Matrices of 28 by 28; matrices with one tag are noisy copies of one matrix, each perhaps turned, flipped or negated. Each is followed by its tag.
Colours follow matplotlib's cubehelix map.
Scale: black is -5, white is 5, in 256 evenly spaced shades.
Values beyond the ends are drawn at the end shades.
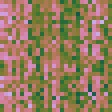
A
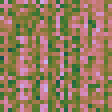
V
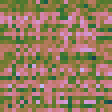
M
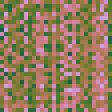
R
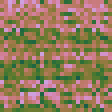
A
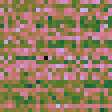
V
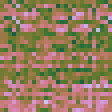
A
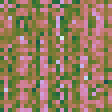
V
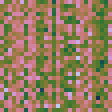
R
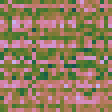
V
